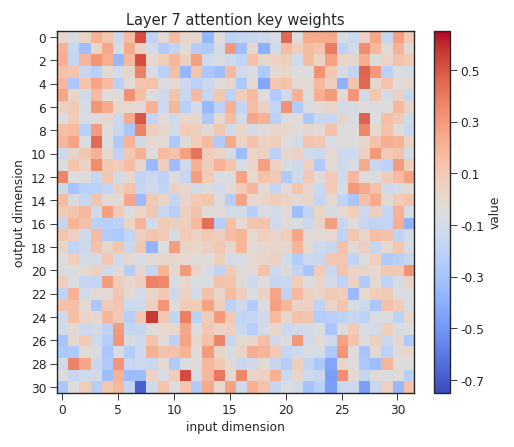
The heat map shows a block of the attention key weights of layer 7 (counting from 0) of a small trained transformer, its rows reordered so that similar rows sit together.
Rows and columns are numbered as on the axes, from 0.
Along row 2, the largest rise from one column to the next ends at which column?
6
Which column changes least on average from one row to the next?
22
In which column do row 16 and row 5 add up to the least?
31
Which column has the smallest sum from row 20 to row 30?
24
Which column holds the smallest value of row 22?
26
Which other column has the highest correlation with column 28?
23
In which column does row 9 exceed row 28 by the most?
3
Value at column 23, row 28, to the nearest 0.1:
-0.3
